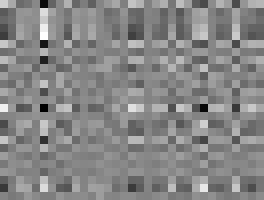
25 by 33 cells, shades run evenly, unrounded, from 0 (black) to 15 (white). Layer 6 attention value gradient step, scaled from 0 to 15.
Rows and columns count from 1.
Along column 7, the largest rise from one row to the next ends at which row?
2
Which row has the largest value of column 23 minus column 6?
14
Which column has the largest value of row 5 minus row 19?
6
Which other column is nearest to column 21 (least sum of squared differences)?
33
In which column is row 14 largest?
1
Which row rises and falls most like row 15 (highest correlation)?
13
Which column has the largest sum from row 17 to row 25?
26
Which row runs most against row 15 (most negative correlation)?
9
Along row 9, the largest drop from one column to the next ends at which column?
27
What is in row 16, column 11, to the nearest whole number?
8
